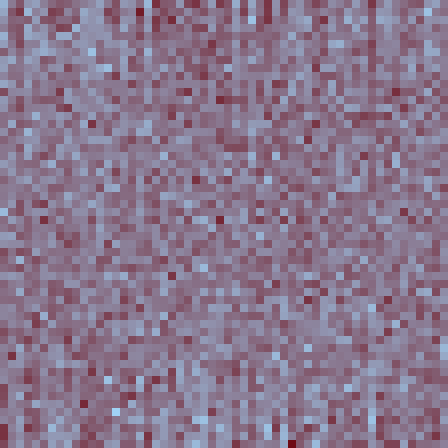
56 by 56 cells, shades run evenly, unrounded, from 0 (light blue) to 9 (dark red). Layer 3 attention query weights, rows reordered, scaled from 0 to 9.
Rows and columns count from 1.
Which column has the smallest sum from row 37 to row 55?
47
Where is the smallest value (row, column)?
52, 15
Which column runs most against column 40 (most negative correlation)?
19
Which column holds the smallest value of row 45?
35
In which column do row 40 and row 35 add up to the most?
22
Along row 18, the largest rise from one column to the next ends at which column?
39
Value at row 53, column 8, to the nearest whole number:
2
